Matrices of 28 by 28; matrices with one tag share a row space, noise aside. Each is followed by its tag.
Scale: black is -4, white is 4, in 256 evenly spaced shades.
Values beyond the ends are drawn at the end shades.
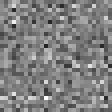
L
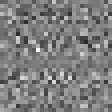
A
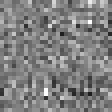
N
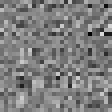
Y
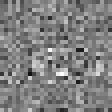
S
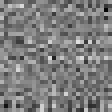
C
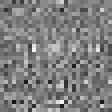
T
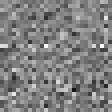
L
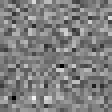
L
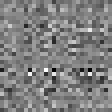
N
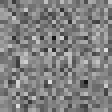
A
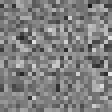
Y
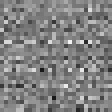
C
